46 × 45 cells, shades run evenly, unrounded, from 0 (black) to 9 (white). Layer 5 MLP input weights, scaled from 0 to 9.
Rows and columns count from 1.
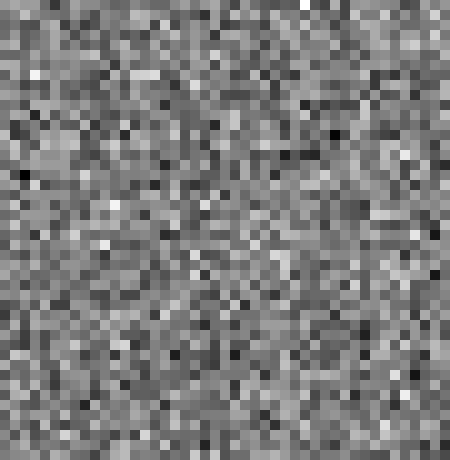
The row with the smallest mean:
36
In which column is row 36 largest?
2
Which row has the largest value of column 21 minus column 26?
21
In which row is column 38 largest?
22
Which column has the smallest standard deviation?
19
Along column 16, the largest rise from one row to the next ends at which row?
20
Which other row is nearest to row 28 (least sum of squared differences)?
46
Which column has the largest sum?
39
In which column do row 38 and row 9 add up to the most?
40
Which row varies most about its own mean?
8
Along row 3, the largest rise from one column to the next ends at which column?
17
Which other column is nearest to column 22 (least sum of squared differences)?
14
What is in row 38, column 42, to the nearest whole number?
1
